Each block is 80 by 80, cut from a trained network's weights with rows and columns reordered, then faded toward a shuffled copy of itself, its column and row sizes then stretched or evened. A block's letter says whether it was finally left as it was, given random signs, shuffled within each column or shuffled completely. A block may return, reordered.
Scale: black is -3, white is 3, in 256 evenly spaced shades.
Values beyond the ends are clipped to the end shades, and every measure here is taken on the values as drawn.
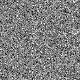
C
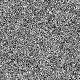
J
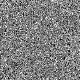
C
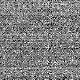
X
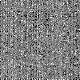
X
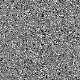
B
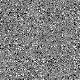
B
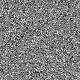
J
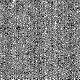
X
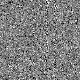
C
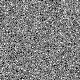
J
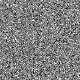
B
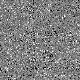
B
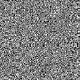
X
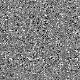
B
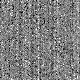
C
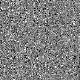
B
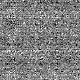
X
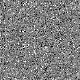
B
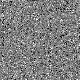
C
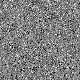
J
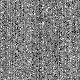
C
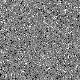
C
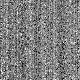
C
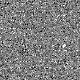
B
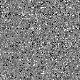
B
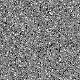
C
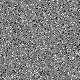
J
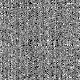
X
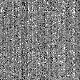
X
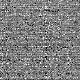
X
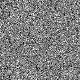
C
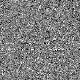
B
